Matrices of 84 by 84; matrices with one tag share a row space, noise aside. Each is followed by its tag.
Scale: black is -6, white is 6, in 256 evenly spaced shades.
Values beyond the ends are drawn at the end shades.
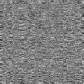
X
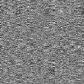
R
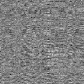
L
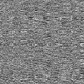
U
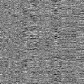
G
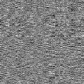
R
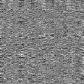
X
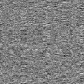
U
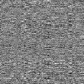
L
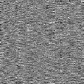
R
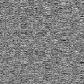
U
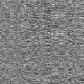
L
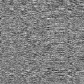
L
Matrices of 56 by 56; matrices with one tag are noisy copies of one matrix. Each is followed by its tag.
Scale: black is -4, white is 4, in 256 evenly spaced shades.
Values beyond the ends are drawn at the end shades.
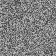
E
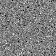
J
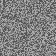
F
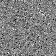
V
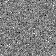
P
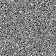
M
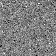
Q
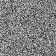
Q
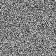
M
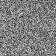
Q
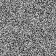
Q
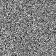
F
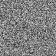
V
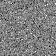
V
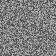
V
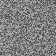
F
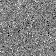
P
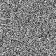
Q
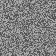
F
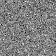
M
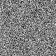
Q
